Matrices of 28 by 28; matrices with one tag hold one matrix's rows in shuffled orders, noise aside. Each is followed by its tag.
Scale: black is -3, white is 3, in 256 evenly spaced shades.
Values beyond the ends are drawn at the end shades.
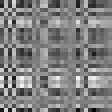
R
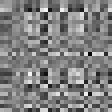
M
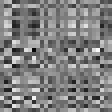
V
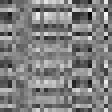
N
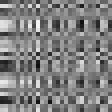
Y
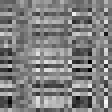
N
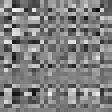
V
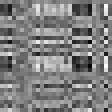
N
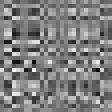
V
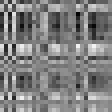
R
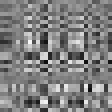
M
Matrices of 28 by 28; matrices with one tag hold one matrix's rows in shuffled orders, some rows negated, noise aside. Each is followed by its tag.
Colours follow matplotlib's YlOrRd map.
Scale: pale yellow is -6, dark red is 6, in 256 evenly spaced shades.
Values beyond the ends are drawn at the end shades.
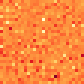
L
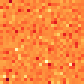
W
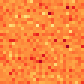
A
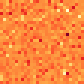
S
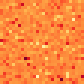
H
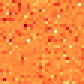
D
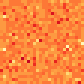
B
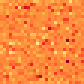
A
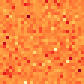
D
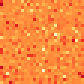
L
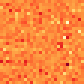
S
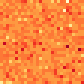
S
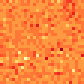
H
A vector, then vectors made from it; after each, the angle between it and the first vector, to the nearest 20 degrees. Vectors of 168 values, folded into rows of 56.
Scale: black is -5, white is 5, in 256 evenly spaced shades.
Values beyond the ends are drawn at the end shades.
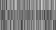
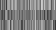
20 degrees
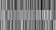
160 degrees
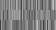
100 degrees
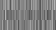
60 degrees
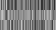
160 degrees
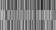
160 degrees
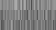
60 degrees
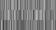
80 degrees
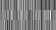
120 degrees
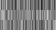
160 degrees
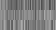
140 degrees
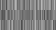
20 degrees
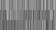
80 degrees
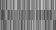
20 degrees
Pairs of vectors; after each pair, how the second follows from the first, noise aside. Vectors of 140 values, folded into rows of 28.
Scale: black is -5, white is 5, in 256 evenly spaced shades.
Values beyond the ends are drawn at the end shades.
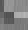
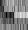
scaled up.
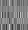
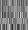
copied.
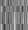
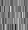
shuffled.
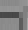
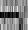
scaled up.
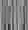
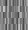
wrapped around, negated.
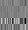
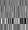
copied.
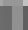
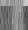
copied.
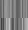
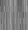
reversed, negated, shrunk.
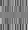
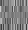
copied.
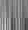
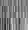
negated.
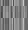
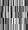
scaled up.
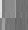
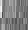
copied.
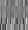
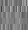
reversed, negated, shrunk.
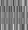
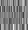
copied.
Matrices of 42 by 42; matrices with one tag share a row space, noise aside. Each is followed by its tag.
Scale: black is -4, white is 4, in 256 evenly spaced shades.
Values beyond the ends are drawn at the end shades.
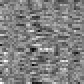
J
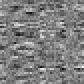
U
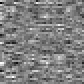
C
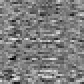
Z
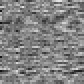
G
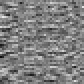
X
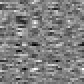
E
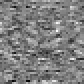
Z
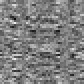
Z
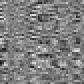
J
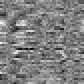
U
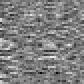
X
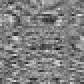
Z
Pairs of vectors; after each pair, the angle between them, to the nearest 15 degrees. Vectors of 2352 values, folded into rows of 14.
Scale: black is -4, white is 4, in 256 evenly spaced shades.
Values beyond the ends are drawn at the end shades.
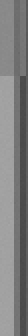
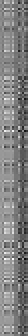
45 degrees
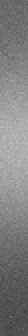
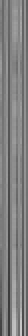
90 degrees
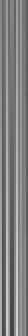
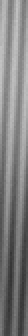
90 degrees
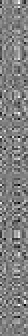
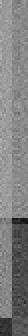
105 degrees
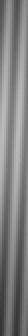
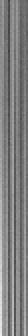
105 degrees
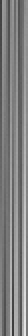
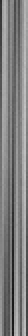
45 degrees
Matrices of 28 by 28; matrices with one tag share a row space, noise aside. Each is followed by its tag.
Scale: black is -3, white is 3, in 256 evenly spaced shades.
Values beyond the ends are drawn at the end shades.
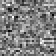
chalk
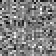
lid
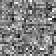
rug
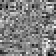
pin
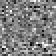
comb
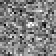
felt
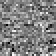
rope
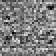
rope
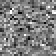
felt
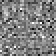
lid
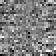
pin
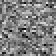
comb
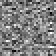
rope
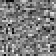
chalk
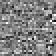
rug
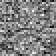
chalk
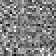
lid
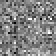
lid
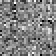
lid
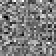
lid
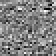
rug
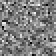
comb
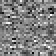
rope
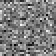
felt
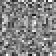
comb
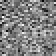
comb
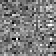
rope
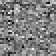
chalk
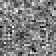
felt
